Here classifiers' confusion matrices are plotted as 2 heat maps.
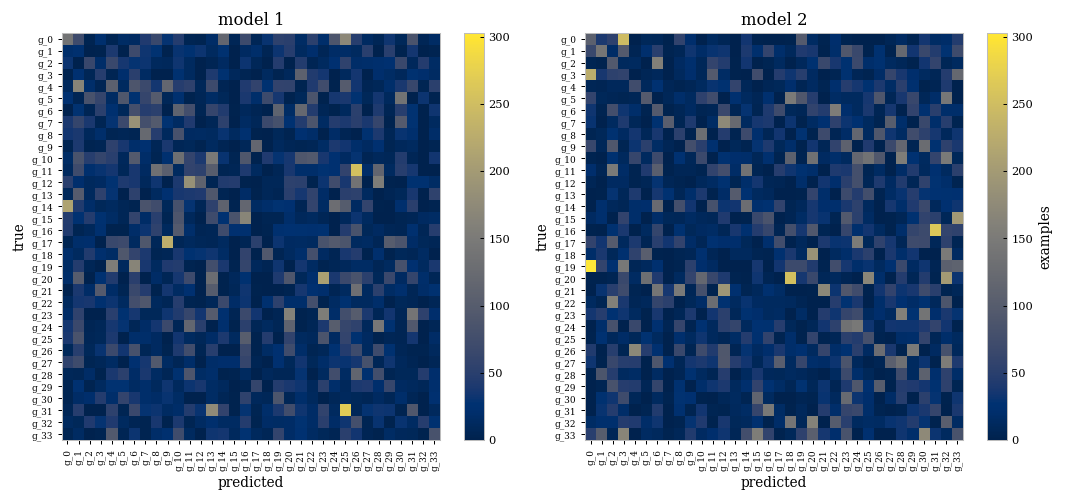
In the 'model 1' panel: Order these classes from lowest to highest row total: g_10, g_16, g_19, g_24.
g_16, g_19, g_24, g_10
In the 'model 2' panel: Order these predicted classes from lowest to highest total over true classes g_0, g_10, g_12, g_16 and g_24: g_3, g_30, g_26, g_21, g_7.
g_7, g_21, g_26, g_30, g_3
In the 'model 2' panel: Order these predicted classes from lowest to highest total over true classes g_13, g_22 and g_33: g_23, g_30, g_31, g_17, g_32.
g_17, g_31, g_32, g_23, g_30
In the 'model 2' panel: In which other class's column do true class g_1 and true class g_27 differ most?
g_32
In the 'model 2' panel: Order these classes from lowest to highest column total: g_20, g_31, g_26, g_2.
g_26, g_31, g_20, g_2
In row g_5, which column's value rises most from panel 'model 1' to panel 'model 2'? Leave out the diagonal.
g_32
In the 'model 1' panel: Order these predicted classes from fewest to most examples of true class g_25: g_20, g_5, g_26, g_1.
g_5, g_26, g_20, g_1
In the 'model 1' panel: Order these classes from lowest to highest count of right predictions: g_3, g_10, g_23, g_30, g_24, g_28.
g_30, g_3, g_28, g_24, g_10, g_23
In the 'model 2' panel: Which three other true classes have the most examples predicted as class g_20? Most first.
g_18, g_32, g_10
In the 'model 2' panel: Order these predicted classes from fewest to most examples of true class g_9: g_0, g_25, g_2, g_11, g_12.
g_12, g_11, g_25, g_0, g_2
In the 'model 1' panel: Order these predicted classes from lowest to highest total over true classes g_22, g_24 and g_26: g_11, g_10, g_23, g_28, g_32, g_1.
g_32, g_23, g_10, g_1, g_11, g_28
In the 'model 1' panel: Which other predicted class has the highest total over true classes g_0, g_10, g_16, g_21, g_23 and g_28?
g_26
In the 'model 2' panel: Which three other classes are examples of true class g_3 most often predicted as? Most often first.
g_0, g_33, g_11
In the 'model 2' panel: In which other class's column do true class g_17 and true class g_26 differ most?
g_4
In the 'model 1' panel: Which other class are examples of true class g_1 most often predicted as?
g_6
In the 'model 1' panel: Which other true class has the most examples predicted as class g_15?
g_12
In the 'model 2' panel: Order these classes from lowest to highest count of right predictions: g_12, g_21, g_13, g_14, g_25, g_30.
g_12, g_30, g_25, g_13, g_14, g_21
